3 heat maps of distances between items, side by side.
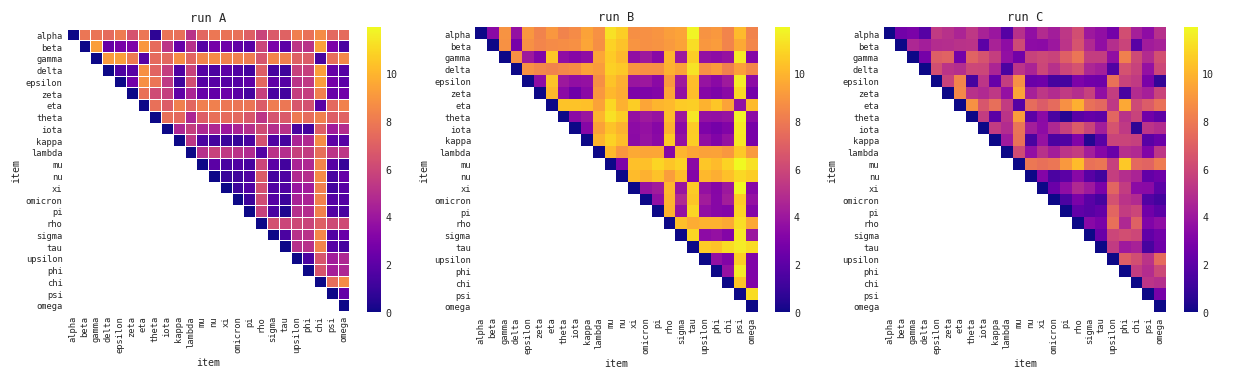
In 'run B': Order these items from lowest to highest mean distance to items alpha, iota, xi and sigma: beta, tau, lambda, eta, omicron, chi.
chi, omicron, beta, lambda, eta, tau
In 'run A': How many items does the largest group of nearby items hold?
14
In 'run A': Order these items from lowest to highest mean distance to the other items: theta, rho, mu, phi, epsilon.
mu, epsilon, phi, rho, theta
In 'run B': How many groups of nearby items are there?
5
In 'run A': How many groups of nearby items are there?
5
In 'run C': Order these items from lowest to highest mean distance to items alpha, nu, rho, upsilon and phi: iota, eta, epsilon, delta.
delta, epsilon, iota, eta
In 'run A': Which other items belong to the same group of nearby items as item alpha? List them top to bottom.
theta
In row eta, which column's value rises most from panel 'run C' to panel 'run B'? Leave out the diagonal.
mu
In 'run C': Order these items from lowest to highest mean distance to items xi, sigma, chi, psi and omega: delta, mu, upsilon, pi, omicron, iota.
omicron, pi, iota, delta, upsilon, mu
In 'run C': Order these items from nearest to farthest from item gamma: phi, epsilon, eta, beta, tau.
eta, beta, tau, epsilon, phi
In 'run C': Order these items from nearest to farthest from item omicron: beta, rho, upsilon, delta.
rho, beta, delta, upsilon
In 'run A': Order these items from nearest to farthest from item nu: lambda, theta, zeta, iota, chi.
zeta, iota, lambda, theta, chi
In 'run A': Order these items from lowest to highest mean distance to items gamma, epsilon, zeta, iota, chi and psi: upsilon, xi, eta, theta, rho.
xi, upsilon, eta, rho, theta
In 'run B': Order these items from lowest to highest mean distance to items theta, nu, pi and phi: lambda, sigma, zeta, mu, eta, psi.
zeta, sigma, mu, lambda, eta, psi
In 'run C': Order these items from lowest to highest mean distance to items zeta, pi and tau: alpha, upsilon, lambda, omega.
omega, lambda, alpha, upsilon
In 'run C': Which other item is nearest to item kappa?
sigma
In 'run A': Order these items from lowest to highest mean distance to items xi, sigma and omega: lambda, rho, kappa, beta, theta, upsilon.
kappa, beta, upsilon, lambda, rho, theta
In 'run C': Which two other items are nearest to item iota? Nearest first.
chi, beta
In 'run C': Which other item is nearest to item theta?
pi
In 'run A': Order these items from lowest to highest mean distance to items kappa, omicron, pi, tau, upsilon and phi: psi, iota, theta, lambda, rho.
psi, iota, lambda, rho, theta
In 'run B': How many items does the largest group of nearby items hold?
14
